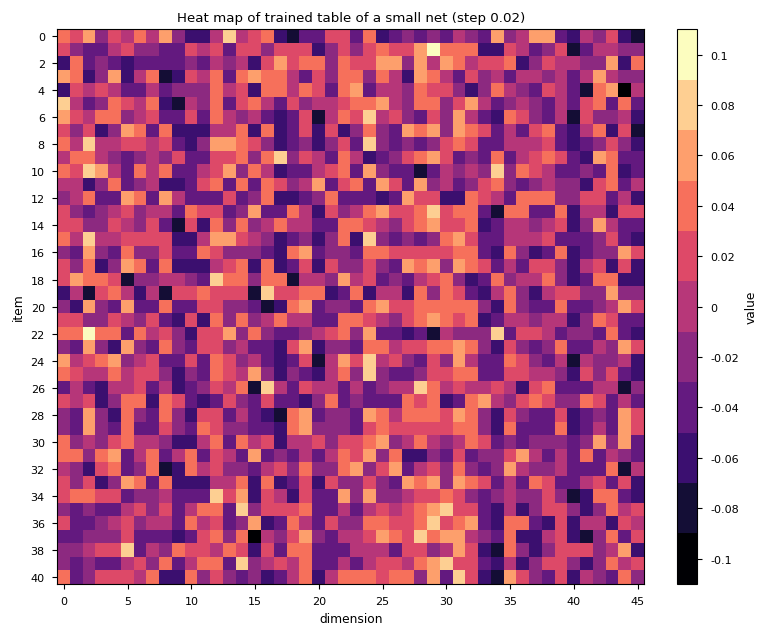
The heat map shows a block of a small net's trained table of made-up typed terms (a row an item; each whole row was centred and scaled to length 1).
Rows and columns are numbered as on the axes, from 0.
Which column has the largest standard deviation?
2
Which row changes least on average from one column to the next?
1
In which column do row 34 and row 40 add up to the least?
40
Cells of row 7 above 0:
20
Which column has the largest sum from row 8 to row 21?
12
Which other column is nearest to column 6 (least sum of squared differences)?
37
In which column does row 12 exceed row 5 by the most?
8
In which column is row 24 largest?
24
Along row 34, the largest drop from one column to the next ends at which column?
15
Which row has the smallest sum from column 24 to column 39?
22
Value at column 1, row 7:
-0.02
